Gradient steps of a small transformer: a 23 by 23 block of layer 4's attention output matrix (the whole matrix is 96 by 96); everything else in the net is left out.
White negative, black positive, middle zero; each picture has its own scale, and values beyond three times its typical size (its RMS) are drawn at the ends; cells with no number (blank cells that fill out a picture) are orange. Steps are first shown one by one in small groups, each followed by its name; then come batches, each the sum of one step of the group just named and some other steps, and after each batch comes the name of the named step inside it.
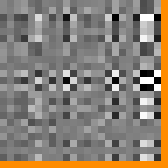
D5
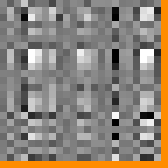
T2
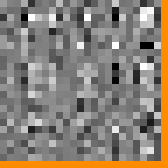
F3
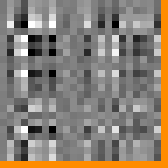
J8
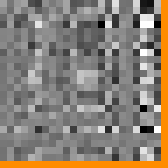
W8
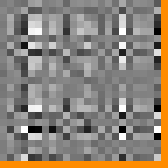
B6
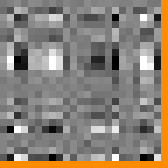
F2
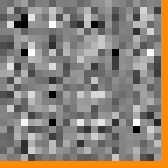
T2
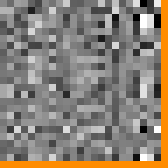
W8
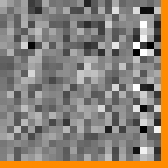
W8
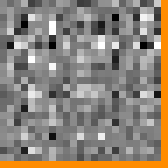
T2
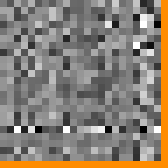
W8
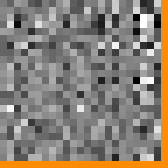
W8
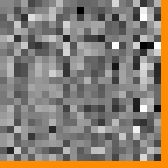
F3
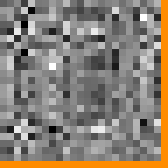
F2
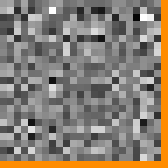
D5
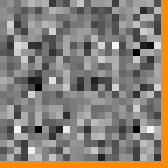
J8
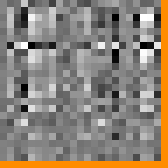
T2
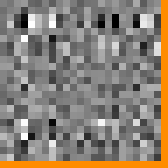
J8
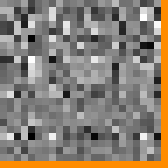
F3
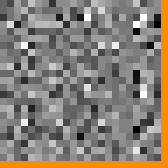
F3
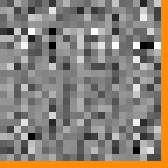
F3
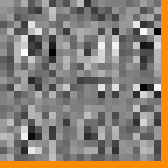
J8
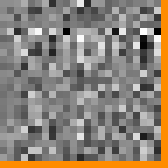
B6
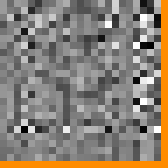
W8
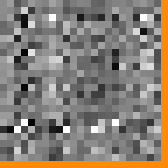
F2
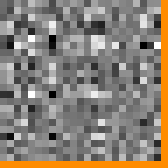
F3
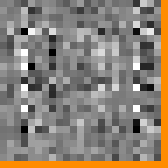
J8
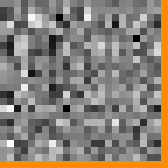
J8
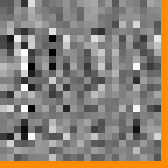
J8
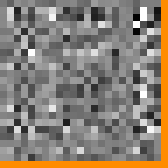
T2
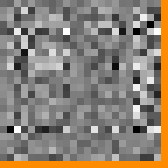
F2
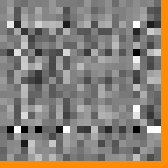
J8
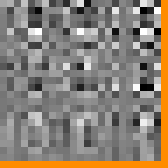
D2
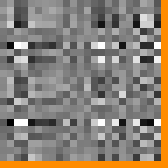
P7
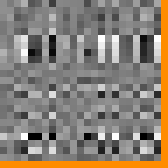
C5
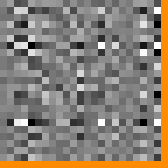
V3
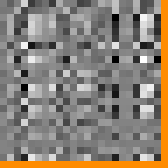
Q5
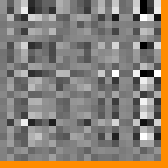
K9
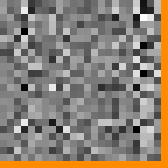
K9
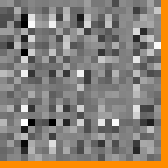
V3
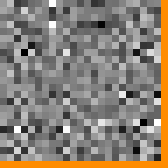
P7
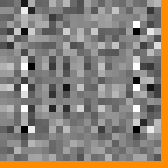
V3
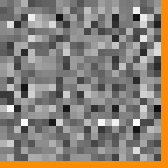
Q5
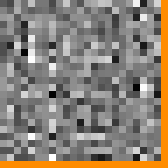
Q5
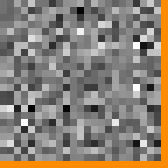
D2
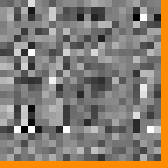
V3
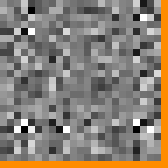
K9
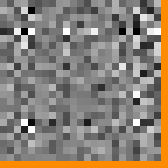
K9
